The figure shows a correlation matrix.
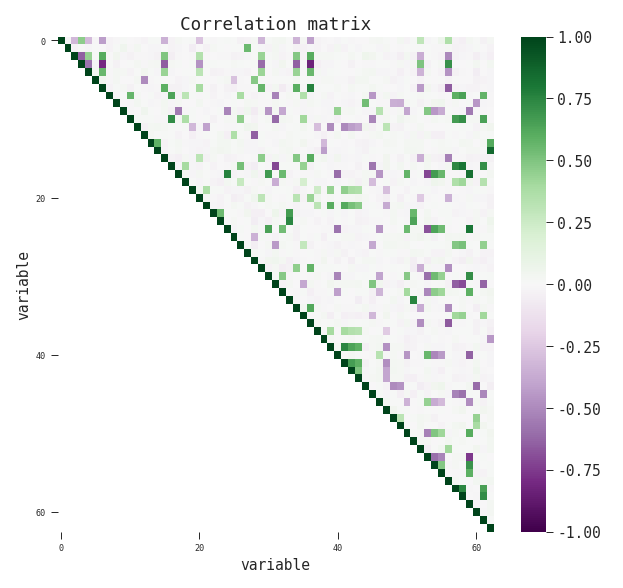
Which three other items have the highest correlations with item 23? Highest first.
33, 51, 22
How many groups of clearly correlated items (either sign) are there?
9
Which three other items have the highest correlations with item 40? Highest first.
53, 9, 46
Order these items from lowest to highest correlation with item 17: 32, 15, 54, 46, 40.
40, 46, 15, 32, 54
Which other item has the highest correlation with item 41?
39
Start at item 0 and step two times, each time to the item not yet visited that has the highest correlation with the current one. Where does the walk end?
56
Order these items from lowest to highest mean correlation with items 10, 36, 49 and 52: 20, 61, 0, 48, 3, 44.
44, 3, 0, 20, 48, 61
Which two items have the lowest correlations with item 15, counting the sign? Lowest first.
3, 56
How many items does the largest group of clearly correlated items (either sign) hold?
12
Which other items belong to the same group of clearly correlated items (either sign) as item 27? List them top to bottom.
1
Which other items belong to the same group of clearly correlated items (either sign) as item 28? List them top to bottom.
5, 12, 25
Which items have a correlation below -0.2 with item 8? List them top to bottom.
48, 49, 60
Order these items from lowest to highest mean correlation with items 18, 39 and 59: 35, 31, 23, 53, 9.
53, 9, 31, 23, 35
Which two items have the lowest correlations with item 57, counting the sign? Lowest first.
31, 45
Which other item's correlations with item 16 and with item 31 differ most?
58
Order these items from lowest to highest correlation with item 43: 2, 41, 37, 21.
2, 37, 21, 41
